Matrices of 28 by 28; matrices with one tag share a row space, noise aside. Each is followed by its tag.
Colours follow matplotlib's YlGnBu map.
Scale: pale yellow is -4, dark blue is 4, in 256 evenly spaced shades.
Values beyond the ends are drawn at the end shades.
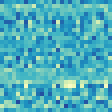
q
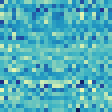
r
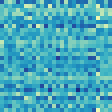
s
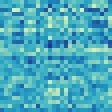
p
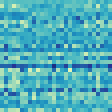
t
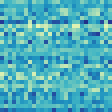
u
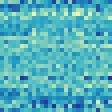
t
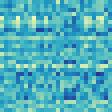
q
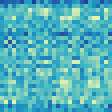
u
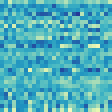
u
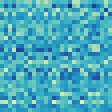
u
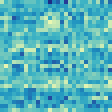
p
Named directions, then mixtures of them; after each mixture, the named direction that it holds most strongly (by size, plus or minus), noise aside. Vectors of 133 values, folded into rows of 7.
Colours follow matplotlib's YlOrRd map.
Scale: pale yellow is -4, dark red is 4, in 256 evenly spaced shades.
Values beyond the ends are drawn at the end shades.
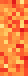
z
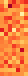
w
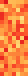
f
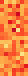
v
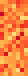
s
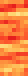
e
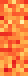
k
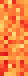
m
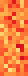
z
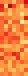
k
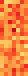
v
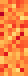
s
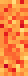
z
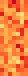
z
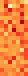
w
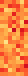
z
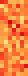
f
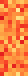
f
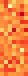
w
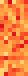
m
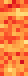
e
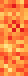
z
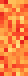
f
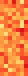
z
